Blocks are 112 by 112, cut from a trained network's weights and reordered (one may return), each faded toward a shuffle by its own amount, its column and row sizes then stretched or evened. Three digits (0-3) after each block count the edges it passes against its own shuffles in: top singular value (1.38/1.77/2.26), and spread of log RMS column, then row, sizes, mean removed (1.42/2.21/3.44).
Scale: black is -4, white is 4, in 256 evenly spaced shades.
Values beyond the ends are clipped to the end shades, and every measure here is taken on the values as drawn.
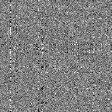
2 2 1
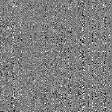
1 3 1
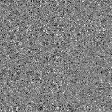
2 1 1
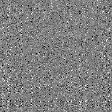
2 2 1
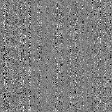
0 3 1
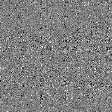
0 2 2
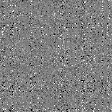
0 2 2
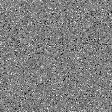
1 0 1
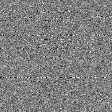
1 0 2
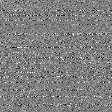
0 0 3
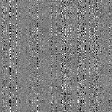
3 3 1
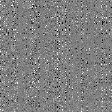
1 3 1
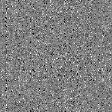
0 2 1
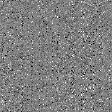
0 2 1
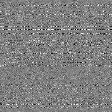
2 0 3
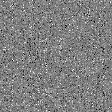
1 1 0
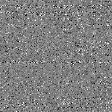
0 1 2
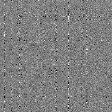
1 2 1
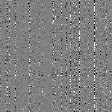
2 3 1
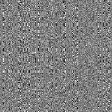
3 3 0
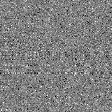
2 0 1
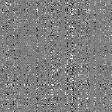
2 3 2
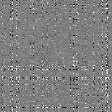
3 3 2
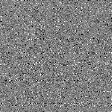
0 1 2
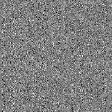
2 2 0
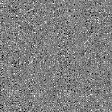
2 2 1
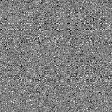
3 1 2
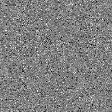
1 1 1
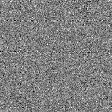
2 0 1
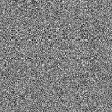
3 1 1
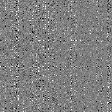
2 3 1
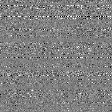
2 1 3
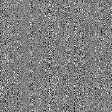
2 3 0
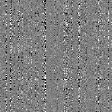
2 3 1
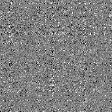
0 2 2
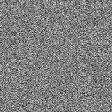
3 0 0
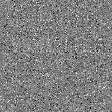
1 1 0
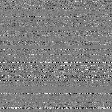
2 0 3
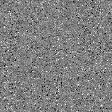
1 1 0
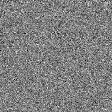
1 0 1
